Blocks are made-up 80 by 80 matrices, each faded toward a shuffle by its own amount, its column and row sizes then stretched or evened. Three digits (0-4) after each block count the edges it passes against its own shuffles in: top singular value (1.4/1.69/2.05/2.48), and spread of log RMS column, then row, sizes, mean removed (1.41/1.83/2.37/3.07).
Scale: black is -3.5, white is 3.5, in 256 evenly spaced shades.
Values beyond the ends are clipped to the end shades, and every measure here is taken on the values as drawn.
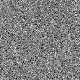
2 0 0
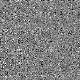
0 2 2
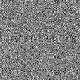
3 0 2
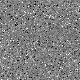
0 0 1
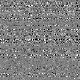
3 1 4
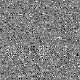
1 0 3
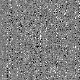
0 3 0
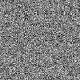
2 0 1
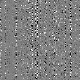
3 4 1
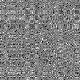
4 0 1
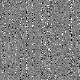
0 4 0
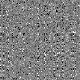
3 3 0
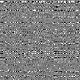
4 1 4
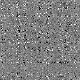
0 3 3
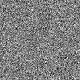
2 0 0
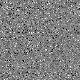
1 0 2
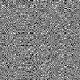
4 1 2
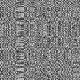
4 2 0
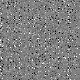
3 3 1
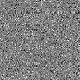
3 1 0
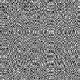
4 1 1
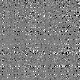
0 3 4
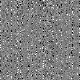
1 4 0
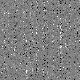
0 3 0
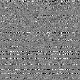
3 1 4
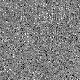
2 0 0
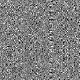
3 2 1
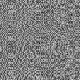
4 0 0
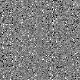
1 3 1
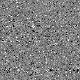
1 1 2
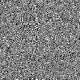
2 0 0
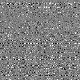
2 0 4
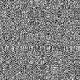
3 0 1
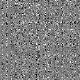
0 4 3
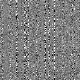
2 4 0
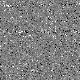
0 1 2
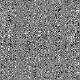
0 4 2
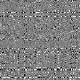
3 2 4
